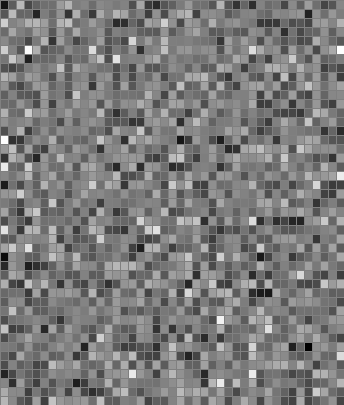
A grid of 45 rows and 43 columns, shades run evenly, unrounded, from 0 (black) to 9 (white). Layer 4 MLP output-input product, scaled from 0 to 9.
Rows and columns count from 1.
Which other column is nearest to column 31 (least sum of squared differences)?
27
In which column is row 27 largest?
13
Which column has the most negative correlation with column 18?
4
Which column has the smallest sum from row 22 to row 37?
6
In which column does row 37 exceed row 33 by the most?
34
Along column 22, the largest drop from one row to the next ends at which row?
19
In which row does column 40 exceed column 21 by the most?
21
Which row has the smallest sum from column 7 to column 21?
39
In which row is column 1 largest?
16
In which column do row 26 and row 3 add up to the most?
1
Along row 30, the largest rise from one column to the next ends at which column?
2
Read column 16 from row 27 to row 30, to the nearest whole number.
5 5 4 6
